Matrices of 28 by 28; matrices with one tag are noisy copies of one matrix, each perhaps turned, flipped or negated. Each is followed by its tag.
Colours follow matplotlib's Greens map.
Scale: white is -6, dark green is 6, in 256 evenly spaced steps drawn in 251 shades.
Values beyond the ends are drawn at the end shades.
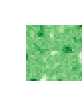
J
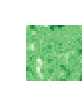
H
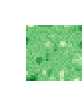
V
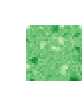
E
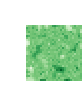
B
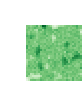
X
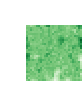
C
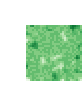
E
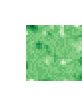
V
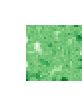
B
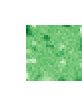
V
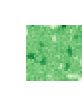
X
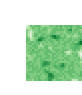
X
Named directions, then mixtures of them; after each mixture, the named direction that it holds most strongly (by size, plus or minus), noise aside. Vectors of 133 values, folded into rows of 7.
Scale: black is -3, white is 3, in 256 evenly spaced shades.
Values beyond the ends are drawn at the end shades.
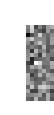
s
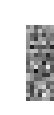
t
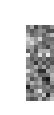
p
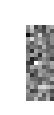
s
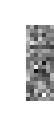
t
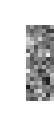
p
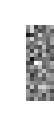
s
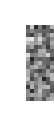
p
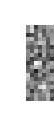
s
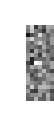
s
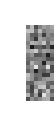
t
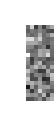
p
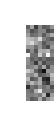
p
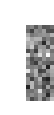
p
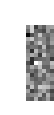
s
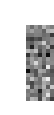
p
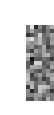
s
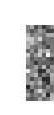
p
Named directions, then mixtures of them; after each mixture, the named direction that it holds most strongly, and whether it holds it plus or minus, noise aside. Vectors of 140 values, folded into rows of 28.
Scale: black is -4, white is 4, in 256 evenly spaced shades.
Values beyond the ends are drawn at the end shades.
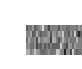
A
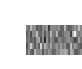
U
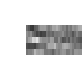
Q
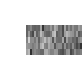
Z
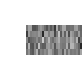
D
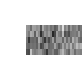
Z, minus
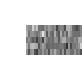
D, minus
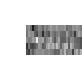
Q, plus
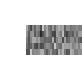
Z, minus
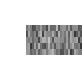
D, plus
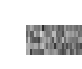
Z, plus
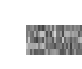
Z, plus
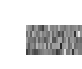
A, minus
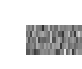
A, minus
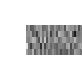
U, minus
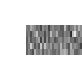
U, plus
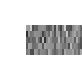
D, plus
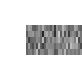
D, plus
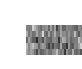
D, minus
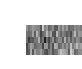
Z, minus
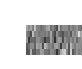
A, minus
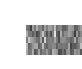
D, minus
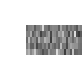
A, plus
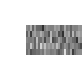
A, minus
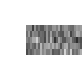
A, minus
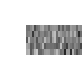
A, plus
